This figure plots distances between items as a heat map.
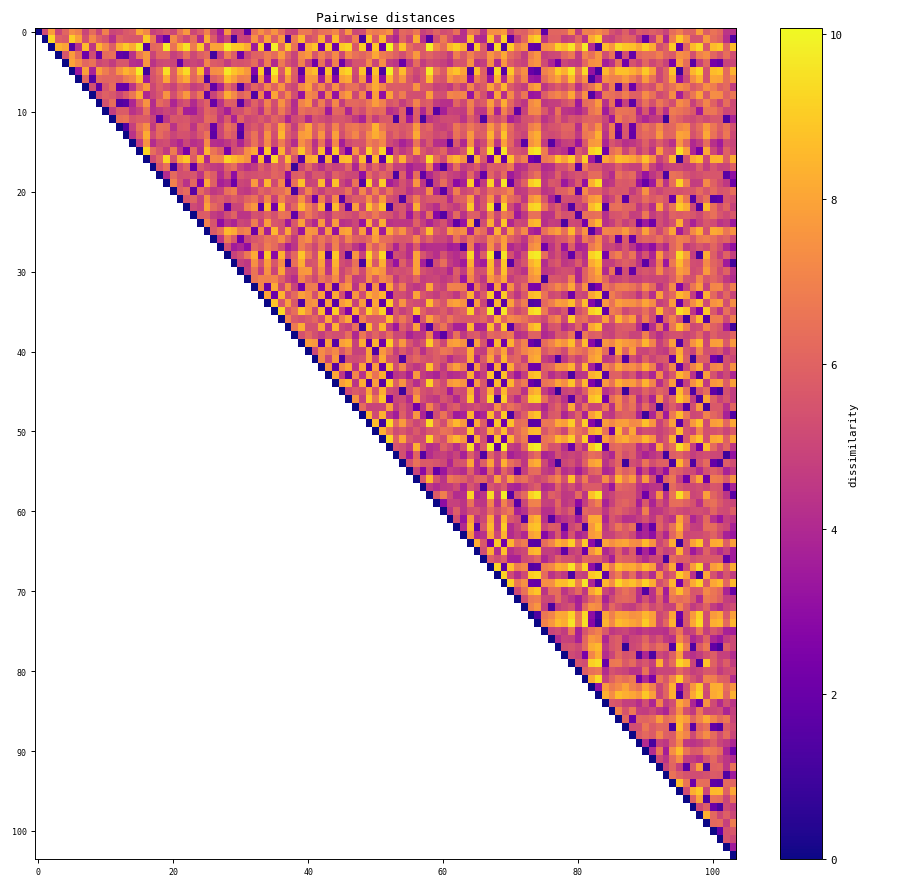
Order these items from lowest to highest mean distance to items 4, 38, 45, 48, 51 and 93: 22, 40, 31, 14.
14, 31, 40, 22
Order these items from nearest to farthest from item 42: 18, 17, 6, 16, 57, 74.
16, 74, 6, 17, 57, 18
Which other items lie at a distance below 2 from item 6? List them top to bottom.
8, 25, 32, 82
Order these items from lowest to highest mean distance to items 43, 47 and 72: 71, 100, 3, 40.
71, 100, 3, 40
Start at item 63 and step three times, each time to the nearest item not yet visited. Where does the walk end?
31
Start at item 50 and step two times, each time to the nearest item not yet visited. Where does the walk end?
85
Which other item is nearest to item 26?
3
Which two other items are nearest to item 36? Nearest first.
96, 99
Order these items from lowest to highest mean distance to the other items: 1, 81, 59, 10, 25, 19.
59, 10, 19, 1, 81, 25
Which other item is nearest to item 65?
24
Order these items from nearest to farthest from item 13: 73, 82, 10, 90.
10, 90, 82, 73
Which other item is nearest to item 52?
22
